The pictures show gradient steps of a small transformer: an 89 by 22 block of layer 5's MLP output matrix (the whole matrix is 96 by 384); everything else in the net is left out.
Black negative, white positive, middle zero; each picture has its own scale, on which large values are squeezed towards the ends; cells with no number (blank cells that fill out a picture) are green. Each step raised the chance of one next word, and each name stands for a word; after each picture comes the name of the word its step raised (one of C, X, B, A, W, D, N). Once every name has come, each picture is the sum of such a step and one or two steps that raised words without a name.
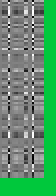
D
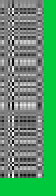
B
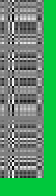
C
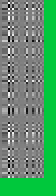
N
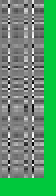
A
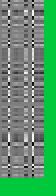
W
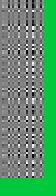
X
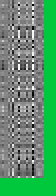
X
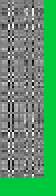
B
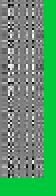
W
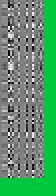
X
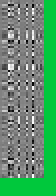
B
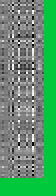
W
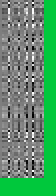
N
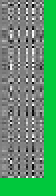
N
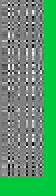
W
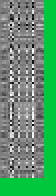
W
